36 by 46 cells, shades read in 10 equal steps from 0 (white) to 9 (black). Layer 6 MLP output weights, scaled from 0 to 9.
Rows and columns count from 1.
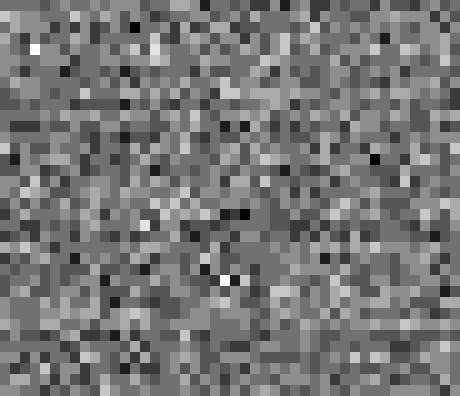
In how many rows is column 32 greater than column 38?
18
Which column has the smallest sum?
19
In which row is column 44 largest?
22
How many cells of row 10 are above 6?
6
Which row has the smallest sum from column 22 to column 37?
9
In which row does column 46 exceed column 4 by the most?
5
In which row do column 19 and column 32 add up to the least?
3
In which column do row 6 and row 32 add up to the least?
45
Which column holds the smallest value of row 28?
23
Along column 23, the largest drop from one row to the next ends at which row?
26
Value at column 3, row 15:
4
